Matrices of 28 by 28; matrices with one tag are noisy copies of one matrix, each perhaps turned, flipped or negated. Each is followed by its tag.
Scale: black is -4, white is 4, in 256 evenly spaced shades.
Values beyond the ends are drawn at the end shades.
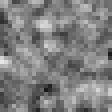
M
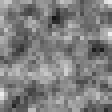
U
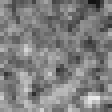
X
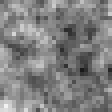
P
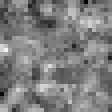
M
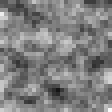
U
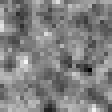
M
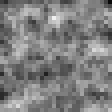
U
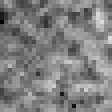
X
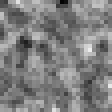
M
